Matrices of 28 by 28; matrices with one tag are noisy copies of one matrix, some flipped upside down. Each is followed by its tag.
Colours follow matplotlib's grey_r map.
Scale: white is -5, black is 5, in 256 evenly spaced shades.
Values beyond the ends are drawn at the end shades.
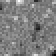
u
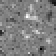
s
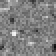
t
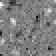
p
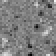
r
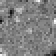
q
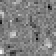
p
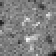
s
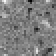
r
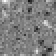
r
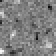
p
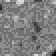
u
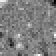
q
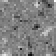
r
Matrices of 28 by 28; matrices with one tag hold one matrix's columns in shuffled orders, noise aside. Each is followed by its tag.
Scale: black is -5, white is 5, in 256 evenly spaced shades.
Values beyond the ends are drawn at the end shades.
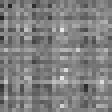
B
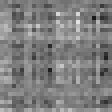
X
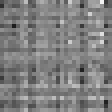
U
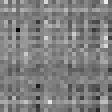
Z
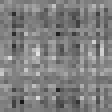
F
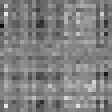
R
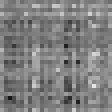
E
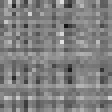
U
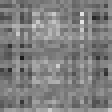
X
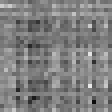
E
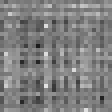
E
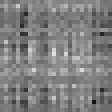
F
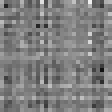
U
